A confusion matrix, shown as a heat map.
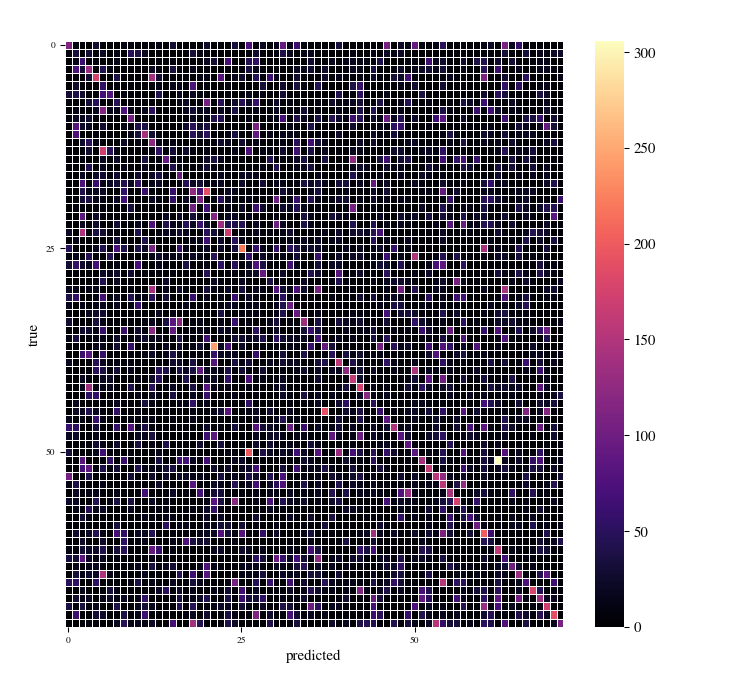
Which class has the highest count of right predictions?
25
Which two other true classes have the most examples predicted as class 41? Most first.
14, 20
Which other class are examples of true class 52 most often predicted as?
3
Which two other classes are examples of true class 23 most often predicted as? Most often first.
2, 45
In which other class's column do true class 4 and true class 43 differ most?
12
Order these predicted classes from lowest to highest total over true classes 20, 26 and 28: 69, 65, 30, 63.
30, 63, 69, 65
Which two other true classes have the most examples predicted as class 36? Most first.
63, 30
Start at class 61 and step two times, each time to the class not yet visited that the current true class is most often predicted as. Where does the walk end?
44
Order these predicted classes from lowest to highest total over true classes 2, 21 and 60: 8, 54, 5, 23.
5, 8, 23, 54
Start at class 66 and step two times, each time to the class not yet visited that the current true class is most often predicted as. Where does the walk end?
57
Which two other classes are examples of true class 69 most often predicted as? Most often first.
60, 35
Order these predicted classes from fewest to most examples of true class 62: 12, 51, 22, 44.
22, 51, 44, 12
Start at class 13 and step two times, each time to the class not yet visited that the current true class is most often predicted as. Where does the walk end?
18
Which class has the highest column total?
54
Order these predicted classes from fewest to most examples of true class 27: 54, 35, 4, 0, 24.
35, 0, 24, 4, 54
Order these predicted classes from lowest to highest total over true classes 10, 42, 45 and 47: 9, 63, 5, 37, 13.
13, 5, 63, 9, 37
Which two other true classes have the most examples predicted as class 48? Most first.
30, 55
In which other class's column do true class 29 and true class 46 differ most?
56
